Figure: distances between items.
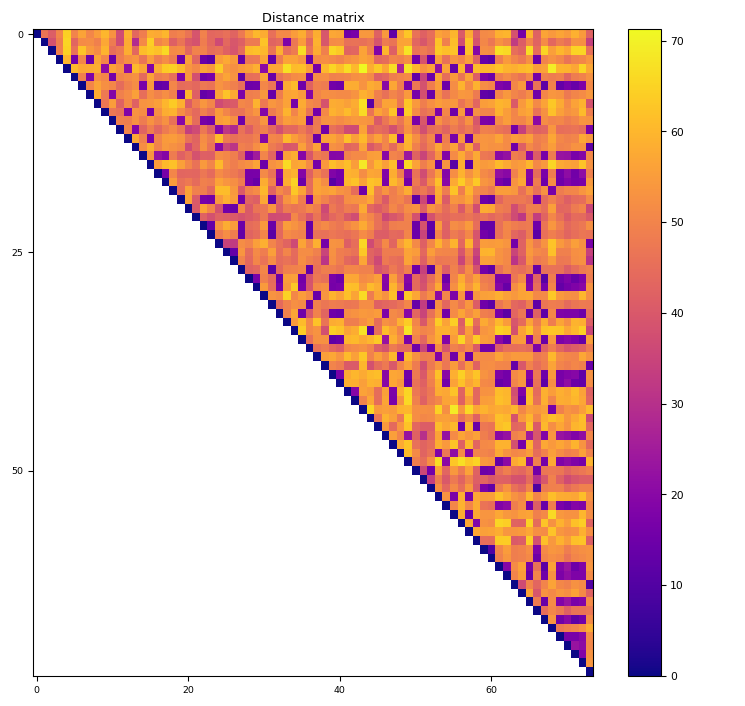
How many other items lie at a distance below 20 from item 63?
5
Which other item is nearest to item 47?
0
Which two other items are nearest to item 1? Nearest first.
33, 13
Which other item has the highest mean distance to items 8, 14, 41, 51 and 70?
4
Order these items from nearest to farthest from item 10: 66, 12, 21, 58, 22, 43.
22, 66, 58, 21, 12, 43
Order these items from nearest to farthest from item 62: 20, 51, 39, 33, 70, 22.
39, 70, 51, 20, 22, 33
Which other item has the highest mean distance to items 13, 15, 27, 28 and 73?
43
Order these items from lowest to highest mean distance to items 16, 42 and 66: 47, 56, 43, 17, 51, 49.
51, 47, 17, 49, 56, 43
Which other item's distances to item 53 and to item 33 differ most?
15
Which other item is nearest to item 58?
45
